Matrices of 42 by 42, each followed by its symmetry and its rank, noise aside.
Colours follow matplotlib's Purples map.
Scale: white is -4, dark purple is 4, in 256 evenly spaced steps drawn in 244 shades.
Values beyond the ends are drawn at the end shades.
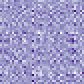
no symmetry, rank three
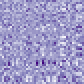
antisymmetric, rank four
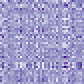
no symmetry, rank three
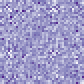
symmetric, rank five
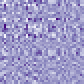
no symmetry, rank three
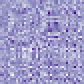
antisymmetric, rank four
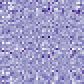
no symmetry, rank five
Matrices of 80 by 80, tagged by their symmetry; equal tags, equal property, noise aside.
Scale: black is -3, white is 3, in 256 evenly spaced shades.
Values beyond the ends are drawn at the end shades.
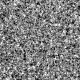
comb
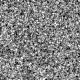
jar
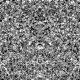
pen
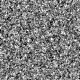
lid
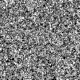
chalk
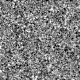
comb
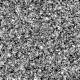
chalk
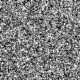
comb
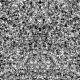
pen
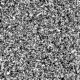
chalk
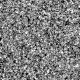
chalk
